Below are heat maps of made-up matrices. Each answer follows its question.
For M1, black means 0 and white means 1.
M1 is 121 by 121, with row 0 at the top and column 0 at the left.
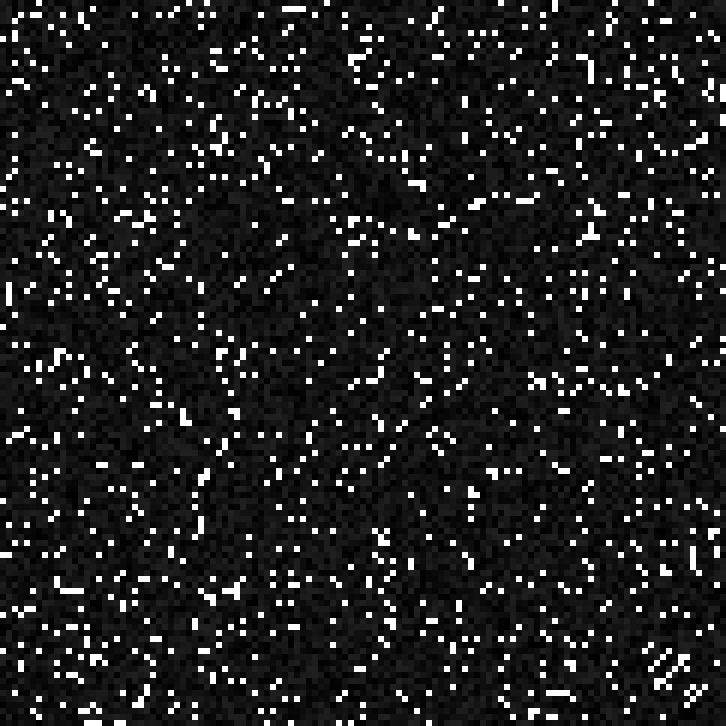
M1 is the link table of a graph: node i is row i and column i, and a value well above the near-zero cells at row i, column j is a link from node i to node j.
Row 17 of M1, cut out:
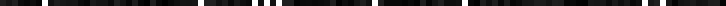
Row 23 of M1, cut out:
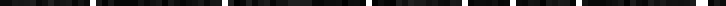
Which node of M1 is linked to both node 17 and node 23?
node 77
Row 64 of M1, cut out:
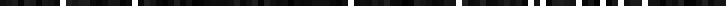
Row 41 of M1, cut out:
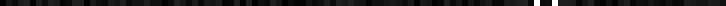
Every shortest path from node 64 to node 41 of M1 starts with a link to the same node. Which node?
node 103
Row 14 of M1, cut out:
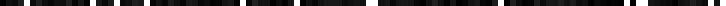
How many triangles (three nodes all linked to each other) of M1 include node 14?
8
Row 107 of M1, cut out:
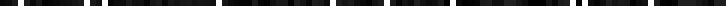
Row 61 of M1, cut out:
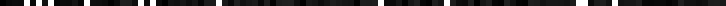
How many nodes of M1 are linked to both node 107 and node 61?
3
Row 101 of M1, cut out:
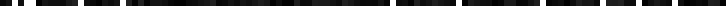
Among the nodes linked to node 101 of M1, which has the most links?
node 2
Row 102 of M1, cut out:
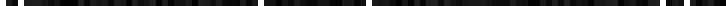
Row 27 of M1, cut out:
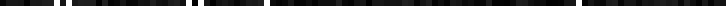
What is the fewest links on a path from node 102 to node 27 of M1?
3
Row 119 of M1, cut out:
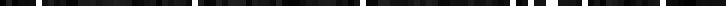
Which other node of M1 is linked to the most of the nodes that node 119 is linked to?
node 9
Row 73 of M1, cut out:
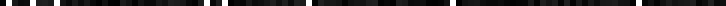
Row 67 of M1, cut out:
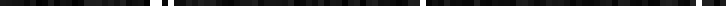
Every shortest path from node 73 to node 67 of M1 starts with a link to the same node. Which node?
node 106
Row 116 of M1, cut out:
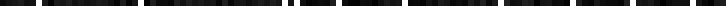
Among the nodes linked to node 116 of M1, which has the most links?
node 115
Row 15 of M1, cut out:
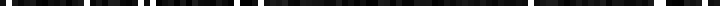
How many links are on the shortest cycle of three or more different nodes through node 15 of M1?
3
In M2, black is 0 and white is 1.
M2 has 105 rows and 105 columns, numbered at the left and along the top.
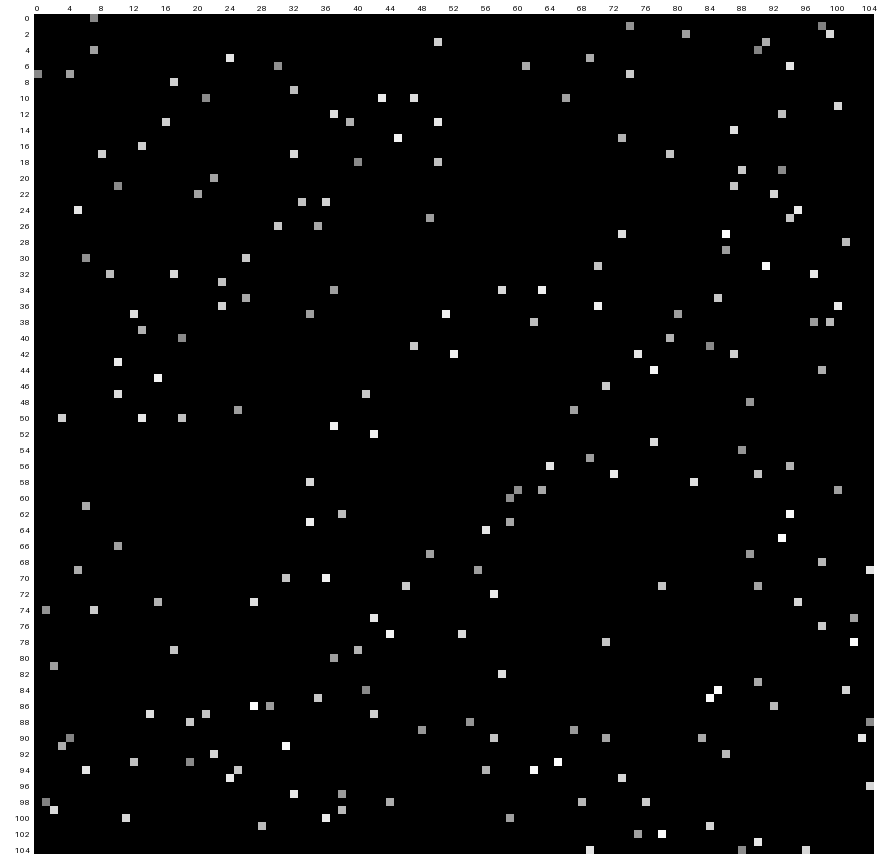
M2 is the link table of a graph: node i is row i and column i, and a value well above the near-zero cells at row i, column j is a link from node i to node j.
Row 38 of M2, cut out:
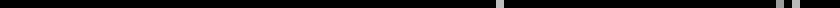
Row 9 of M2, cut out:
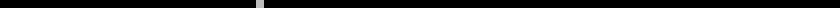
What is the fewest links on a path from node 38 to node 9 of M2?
3
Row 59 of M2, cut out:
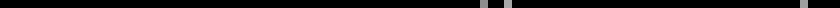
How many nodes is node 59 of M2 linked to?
3
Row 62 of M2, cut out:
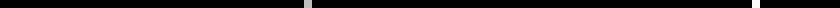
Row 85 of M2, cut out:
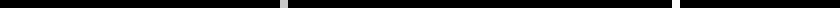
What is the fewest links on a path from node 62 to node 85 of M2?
6
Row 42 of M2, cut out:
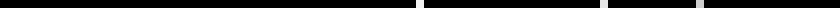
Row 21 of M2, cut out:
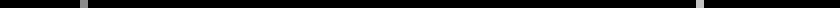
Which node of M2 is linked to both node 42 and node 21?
node 87
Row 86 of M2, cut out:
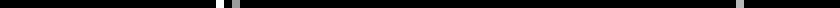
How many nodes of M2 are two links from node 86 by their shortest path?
2
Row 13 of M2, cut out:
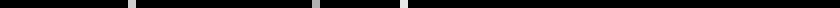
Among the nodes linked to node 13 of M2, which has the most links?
node 50
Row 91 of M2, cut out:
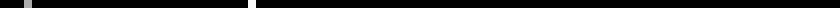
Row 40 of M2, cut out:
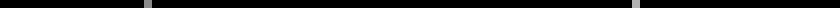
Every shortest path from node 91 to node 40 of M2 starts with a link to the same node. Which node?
node 3
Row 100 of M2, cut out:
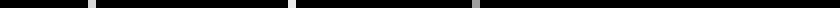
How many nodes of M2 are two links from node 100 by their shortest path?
4
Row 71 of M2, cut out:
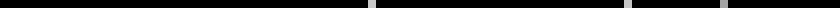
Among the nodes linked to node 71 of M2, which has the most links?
node 90
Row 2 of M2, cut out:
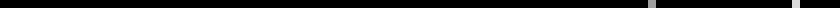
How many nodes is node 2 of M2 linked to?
2
